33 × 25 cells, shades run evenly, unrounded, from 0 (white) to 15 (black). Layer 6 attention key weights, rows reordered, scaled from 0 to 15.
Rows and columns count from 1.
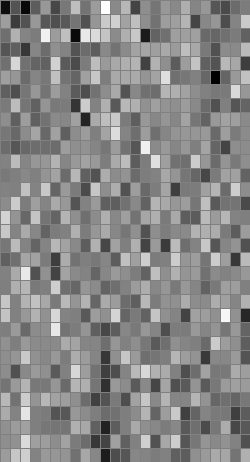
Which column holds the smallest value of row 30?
3
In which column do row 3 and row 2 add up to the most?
8
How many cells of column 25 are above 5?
27
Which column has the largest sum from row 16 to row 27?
11
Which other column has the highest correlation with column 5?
7
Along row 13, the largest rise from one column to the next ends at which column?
9
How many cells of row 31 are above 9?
7
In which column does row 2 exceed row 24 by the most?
6
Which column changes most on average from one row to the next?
15
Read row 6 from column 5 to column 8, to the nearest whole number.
8 4 8 9
